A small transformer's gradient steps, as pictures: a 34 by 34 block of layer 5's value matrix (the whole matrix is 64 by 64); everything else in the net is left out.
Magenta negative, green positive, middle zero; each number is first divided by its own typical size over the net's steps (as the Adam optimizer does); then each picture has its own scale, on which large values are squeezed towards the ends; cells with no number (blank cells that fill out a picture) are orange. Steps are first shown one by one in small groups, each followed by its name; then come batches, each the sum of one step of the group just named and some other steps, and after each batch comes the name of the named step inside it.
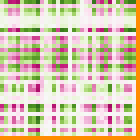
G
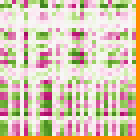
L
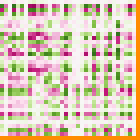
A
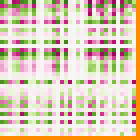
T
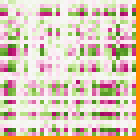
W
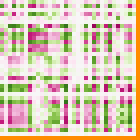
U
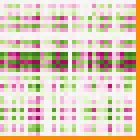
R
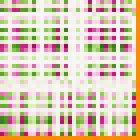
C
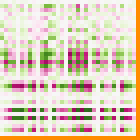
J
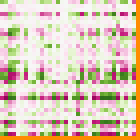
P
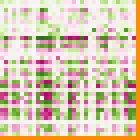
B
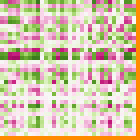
G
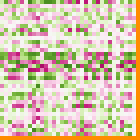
R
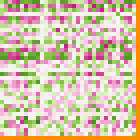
C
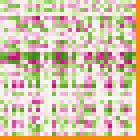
R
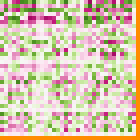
T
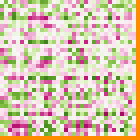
L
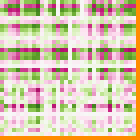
G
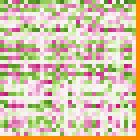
G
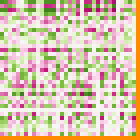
C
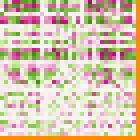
T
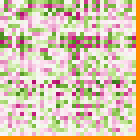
U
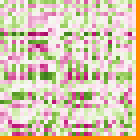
U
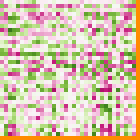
R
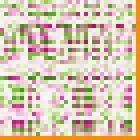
U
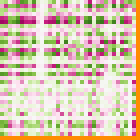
T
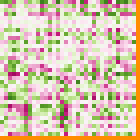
P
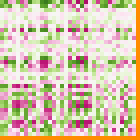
L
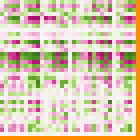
R
